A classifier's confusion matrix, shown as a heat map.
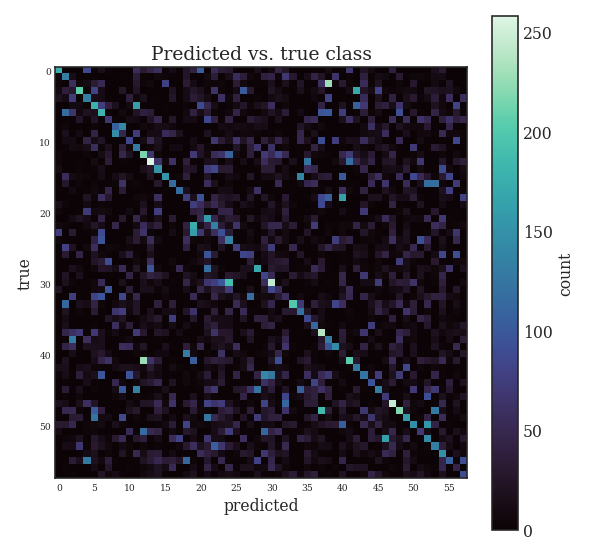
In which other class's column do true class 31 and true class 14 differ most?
7
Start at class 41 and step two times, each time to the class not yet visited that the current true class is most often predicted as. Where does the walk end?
24
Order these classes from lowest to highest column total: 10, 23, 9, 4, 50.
10, 4, 50, 9, 23
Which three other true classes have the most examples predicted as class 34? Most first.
15, 45, 33
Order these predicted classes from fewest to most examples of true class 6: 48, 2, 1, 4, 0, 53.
0, 4, 53, 2, 48, 1
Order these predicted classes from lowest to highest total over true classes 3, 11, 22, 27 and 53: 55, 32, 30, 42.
55, 32, 30, 42
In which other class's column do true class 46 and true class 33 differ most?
1
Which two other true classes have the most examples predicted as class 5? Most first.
49, 48
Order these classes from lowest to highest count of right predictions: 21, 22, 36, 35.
35, 36, 22, 21
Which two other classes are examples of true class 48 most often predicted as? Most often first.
37, 53
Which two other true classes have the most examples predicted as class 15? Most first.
2, 9
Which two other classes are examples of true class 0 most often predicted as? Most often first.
20, 4
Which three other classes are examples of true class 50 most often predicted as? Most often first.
52, 40, 18
